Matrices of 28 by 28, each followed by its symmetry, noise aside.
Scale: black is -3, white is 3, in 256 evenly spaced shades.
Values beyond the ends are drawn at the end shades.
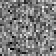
mirrored top to bottom.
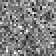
no symmetry.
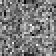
mirrored top to bottom.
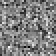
antisymmetric.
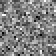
symmetric across the other diagonal.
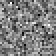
antisymmetric.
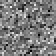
same after a half turn.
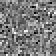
same after a half turn.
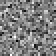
antisymmetric.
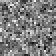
no symmetry.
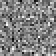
mirrored left to right.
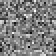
mirrored left to right.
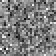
symmetric across the other diagonal.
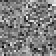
no symmetry.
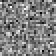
antisymmetric.
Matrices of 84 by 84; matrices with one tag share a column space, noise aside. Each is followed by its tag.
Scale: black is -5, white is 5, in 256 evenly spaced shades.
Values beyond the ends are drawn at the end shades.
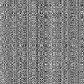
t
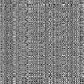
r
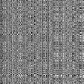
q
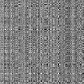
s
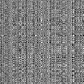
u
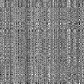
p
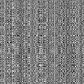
u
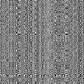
q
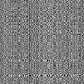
q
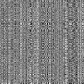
p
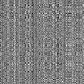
t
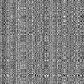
q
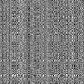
q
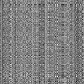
r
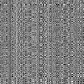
r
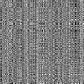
p
